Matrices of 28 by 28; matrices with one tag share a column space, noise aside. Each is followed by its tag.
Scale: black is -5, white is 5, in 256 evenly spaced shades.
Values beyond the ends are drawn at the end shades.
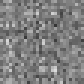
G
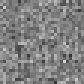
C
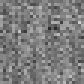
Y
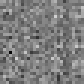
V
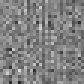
Y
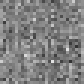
C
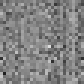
V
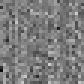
G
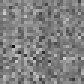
V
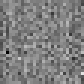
V
